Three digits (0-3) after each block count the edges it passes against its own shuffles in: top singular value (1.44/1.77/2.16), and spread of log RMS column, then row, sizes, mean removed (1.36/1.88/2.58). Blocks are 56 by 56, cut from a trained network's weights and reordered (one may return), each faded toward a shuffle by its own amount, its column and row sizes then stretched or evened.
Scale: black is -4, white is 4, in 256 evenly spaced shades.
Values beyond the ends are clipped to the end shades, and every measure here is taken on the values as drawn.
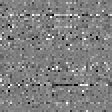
2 1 3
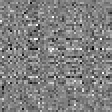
3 2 2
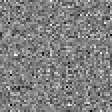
1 1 2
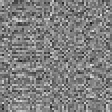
3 2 0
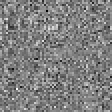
2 1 1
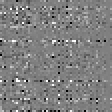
0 3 3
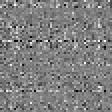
1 2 3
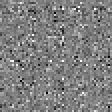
0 2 2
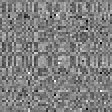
3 1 2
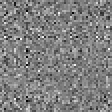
2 2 2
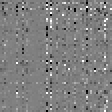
1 3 2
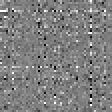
2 3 1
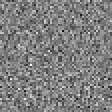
2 1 1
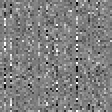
2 3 0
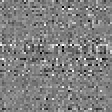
2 2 3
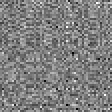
3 0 2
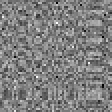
3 0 0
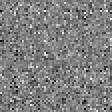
0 2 2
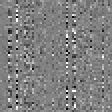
2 3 0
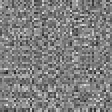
3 1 2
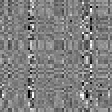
3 3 0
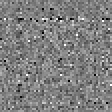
1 1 2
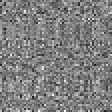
2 1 2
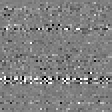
3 0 3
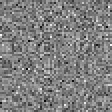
2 0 0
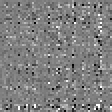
0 3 3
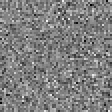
0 0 0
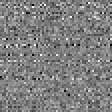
2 0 3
